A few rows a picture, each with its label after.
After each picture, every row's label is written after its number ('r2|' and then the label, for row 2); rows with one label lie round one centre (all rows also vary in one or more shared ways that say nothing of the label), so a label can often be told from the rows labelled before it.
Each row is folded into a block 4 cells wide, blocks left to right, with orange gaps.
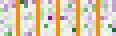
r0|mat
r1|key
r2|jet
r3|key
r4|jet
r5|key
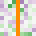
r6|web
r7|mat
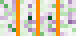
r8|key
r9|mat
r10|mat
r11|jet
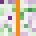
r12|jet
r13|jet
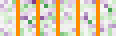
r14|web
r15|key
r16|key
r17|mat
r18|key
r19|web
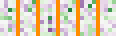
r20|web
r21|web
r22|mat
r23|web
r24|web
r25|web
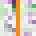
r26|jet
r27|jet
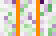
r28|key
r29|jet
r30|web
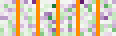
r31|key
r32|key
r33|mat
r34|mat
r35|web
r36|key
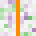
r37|jet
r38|mat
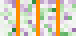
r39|key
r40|web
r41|jet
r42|mat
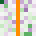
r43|key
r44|mat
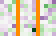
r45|web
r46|key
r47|key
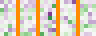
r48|mat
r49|mat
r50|mat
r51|key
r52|jet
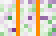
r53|mat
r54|jet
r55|key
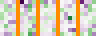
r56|jet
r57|web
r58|key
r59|mat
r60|web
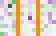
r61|web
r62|jet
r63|jet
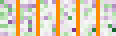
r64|jet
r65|mat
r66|key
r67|mat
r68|key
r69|key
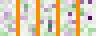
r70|mat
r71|key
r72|mat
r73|jet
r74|jet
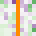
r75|key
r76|web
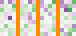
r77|jet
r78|jet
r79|web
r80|web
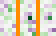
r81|web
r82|mat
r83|mat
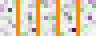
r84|web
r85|mat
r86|key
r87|mat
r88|jet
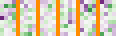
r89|key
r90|mat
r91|web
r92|jet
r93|web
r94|web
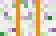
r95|mat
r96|key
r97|mat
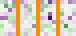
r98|key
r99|web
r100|jet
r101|jet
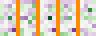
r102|mat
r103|key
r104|mat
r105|mat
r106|web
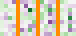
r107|key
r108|web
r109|jet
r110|mat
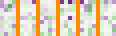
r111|web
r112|key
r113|mat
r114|jet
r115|web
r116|key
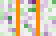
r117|mat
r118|jet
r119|web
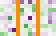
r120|mat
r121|jet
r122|jet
